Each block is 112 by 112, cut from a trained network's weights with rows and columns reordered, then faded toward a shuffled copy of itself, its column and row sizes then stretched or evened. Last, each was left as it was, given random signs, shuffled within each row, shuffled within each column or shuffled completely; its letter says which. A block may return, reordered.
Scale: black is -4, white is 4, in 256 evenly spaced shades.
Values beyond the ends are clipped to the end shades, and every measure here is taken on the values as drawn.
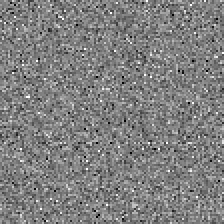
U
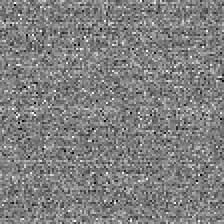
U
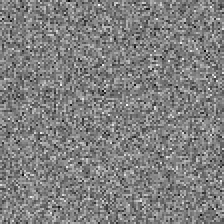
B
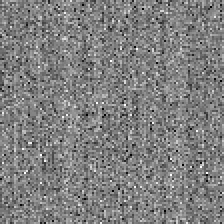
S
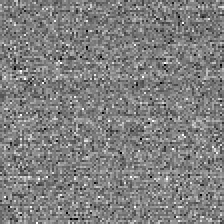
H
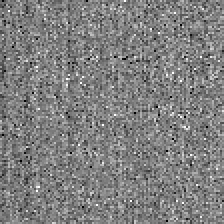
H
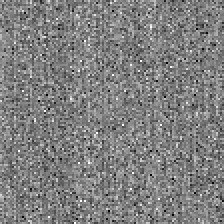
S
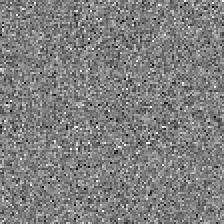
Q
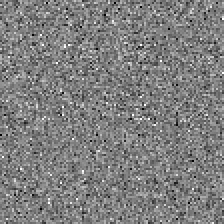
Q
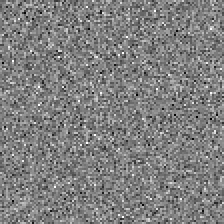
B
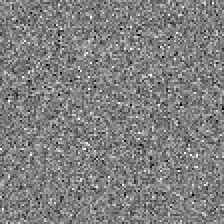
S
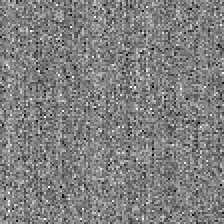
S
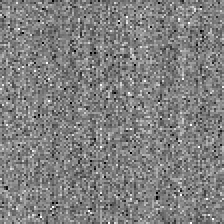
S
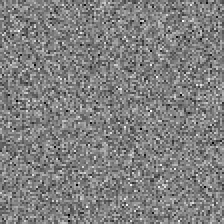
B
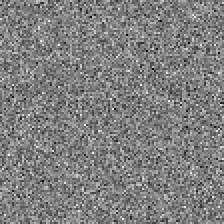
B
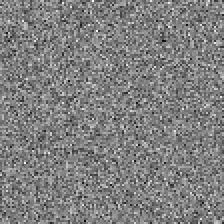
U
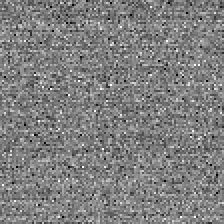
U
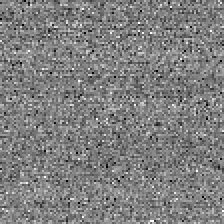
U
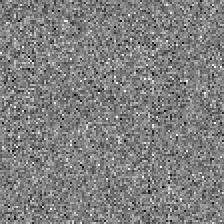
S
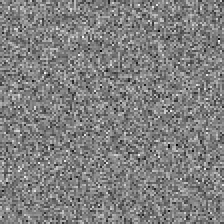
B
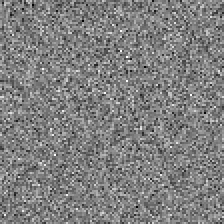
B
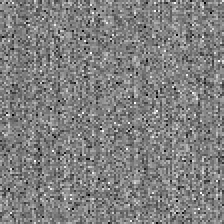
H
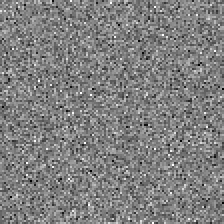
B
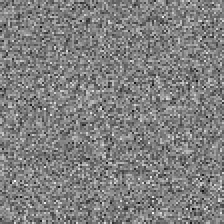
U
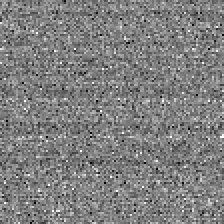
U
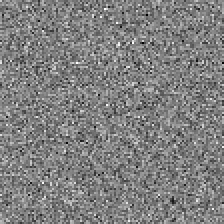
Q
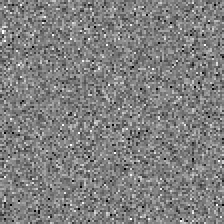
S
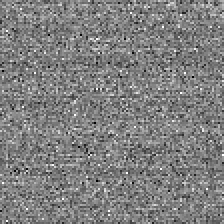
U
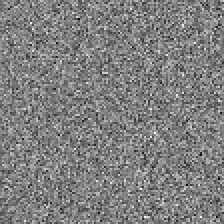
S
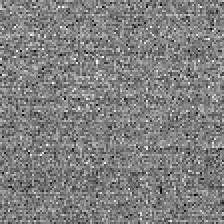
H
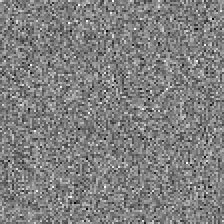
H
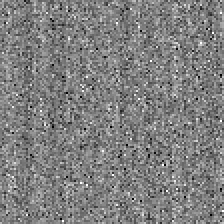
S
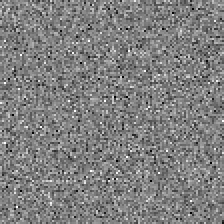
U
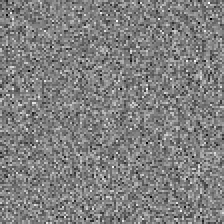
Q
